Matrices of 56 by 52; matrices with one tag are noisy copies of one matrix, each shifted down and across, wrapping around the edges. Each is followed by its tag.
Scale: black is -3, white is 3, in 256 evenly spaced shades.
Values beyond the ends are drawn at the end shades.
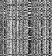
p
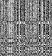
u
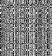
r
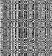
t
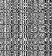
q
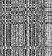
u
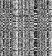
p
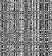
t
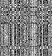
u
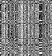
p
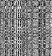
q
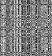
t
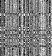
u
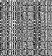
q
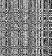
t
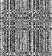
u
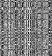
q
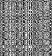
q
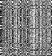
p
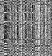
p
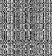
r
